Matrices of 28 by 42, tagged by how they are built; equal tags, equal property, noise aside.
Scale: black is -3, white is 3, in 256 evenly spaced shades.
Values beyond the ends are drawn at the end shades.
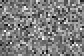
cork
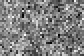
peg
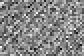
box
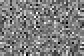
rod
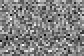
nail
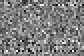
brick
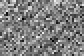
box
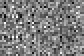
rod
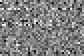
brick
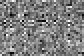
rod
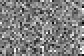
rod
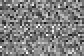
nail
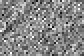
box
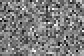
cork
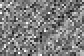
box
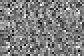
rod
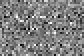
brick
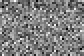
nail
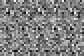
nail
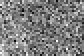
peg
